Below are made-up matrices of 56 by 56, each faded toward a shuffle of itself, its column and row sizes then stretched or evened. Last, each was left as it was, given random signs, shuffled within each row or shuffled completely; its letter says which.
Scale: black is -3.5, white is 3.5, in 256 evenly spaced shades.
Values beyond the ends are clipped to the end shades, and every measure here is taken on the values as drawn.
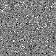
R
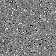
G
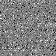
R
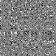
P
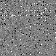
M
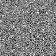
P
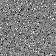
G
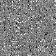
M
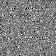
R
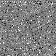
R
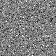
G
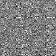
P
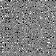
P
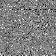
R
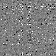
P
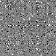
P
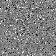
R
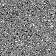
G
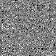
M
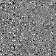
M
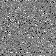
R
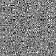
P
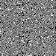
M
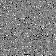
R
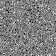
G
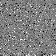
R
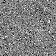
G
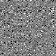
P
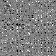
P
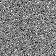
G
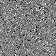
G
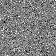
G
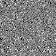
M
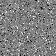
G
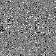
M
